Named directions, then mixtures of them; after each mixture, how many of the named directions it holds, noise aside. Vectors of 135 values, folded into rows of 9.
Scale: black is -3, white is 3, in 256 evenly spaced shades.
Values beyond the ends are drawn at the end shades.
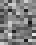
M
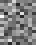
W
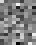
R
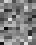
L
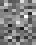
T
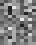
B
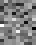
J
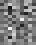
one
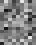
two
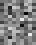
two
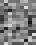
two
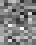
one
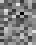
four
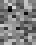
four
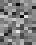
three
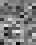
four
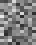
one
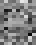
three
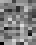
two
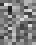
two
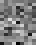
three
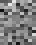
two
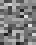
four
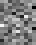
three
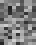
four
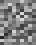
four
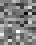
three
